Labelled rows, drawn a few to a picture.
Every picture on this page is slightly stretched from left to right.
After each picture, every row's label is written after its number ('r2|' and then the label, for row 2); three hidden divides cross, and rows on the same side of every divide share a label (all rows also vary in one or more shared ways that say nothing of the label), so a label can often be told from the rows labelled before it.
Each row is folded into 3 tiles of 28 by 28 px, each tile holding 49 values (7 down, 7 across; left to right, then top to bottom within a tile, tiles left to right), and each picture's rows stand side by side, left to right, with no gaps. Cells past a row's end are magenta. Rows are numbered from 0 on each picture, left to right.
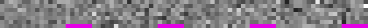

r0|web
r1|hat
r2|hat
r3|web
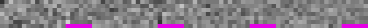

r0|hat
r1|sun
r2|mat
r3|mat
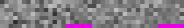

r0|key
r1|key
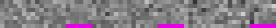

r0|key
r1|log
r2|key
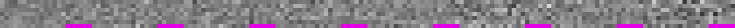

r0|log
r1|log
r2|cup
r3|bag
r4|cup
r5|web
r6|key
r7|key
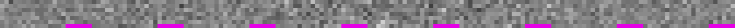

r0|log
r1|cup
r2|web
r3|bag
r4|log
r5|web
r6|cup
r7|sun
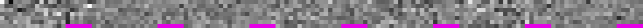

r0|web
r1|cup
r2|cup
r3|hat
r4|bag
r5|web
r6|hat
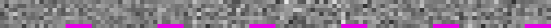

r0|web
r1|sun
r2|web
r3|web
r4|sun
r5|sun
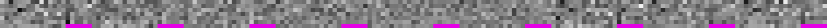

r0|key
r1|log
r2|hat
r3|log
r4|bag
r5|log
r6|key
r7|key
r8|cup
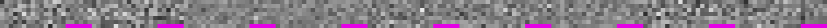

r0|log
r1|hat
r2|key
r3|log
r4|mat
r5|web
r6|sun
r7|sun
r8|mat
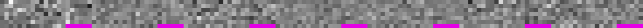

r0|bag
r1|log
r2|hat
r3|sun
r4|bag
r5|web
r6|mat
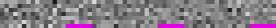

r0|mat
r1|bag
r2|cup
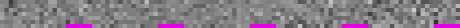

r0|log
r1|sun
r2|sun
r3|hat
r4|sun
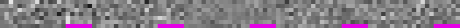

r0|log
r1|log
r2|web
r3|key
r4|cup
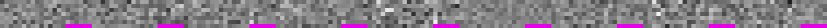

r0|log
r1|hat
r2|hat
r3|bag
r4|web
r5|cup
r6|sun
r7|bag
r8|mat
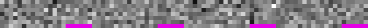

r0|sun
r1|hat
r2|web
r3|cup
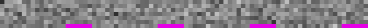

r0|key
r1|web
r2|hat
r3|bag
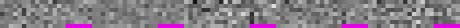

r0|bag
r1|cup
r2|sun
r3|log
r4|cup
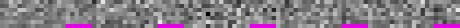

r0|web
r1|sun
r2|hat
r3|key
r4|key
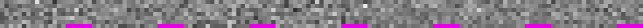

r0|key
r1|log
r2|key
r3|web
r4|mat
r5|bag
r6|log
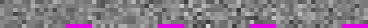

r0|key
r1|web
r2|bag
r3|sun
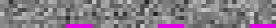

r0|cup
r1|hat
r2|hat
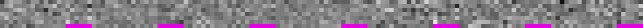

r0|cup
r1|web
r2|mat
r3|sun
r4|key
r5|cup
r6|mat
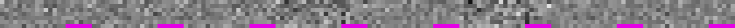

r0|web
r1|hat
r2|web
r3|log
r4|sun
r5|key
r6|key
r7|key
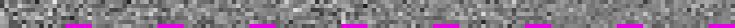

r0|bag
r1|hat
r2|sun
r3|log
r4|web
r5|sun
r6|log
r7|mat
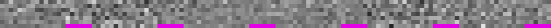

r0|log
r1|mat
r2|web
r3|cup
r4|log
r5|mat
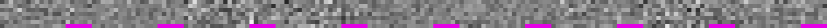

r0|cup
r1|key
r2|bag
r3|cup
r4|web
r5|hat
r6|cup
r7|key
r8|log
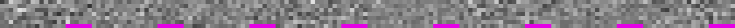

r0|key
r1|mat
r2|hat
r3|log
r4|hat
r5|mat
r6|mat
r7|bag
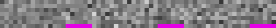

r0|log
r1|hat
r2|hat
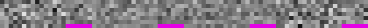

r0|sun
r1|hat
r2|mat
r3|bag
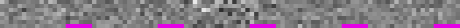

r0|bag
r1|sun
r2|web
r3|bag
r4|bag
